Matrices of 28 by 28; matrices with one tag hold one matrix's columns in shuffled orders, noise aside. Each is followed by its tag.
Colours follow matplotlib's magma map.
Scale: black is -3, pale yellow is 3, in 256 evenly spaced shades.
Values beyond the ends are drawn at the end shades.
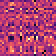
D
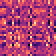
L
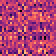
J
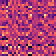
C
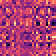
L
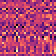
D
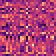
D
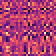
D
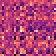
J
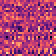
J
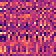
D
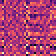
C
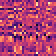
D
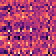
J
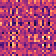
L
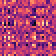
L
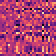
D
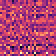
C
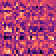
J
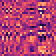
D
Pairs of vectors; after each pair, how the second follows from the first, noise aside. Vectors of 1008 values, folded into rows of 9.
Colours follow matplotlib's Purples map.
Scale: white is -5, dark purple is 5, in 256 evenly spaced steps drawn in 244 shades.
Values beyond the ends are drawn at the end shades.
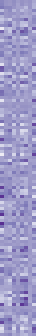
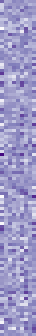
sign-scrambled.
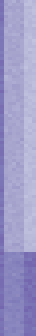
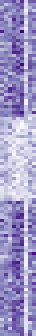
wrapped around, negated, scaled up.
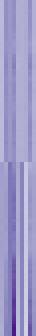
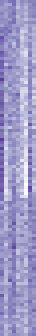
wrapped around, negated.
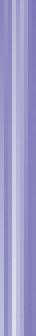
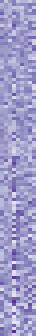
sign-scrambled.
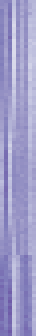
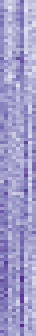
reversed, negated.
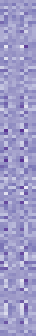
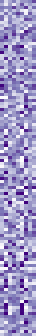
negated, scaled up.
